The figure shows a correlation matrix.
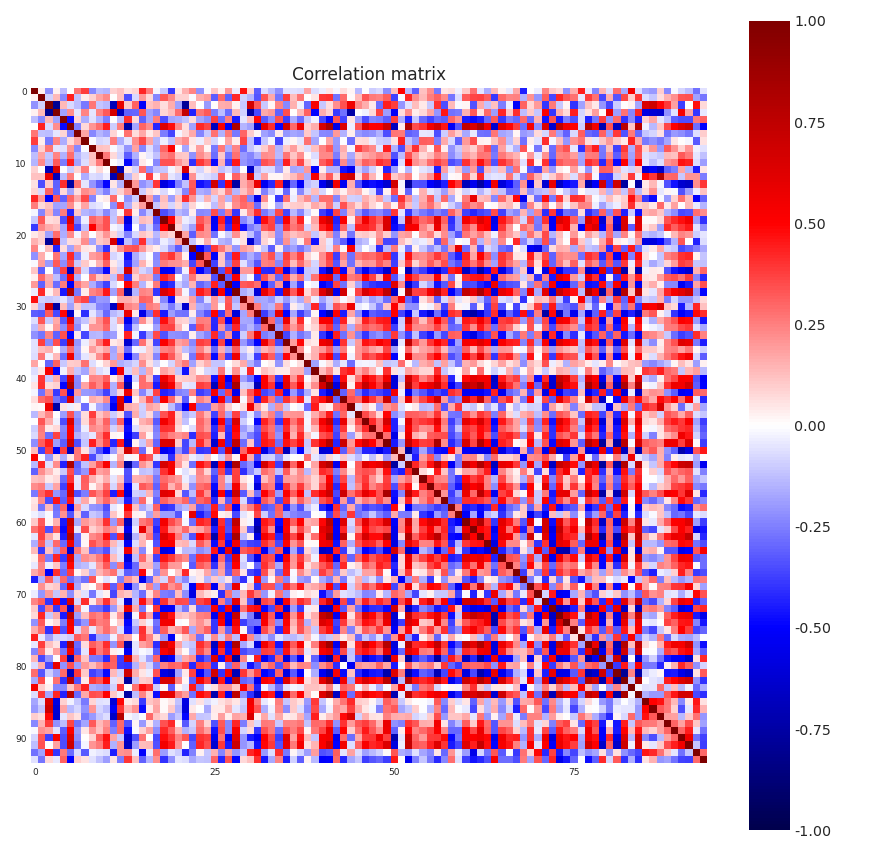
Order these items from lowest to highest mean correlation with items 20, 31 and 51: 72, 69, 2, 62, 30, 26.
26, 62, 2, 69, 30, 72
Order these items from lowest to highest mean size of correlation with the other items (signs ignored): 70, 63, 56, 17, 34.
70, 17, 34, 63, 56
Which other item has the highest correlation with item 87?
12
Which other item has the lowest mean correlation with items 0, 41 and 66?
31
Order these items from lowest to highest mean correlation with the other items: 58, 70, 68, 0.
58, 68, 70, 0
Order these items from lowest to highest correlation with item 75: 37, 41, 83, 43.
83, 43, 37, 41
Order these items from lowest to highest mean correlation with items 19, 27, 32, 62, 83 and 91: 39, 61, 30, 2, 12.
30, 2, 39, 12, 61
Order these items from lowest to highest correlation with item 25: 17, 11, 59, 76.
11, 76, 17, 59
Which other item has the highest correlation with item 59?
22
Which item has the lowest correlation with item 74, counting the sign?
64
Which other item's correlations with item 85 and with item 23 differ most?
3
